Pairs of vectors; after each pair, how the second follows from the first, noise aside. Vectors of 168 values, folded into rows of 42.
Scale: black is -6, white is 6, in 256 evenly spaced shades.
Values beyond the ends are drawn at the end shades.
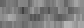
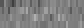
reversed, negated, partly zeroed.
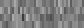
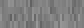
wrapped around, negated, shrunk.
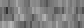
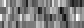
reversed, negated, scaled up.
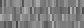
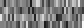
reversed, negated, scaled up.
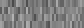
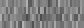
wrapped around.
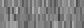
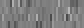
reversed, negated, partly zeroed.
